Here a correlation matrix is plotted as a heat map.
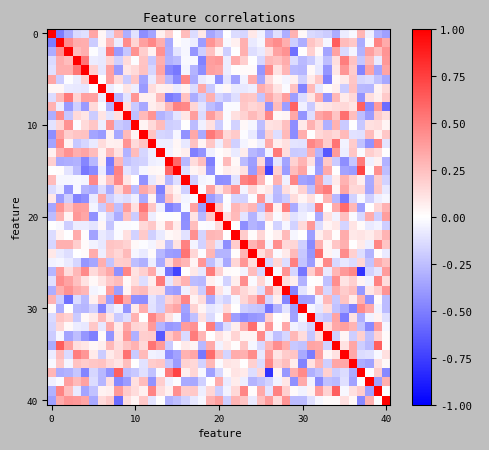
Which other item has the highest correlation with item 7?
2
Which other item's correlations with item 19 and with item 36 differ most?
11
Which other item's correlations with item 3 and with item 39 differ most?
4
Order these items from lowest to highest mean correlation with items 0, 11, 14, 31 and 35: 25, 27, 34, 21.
25, 27, 34, 21
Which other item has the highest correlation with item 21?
31
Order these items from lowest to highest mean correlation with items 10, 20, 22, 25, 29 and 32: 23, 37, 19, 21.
21, 37, 19, 23
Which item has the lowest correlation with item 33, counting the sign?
13
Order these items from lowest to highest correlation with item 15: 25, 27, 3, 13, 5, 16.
5, 3, 16, 13, 27, 25
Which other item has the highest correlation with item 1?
34
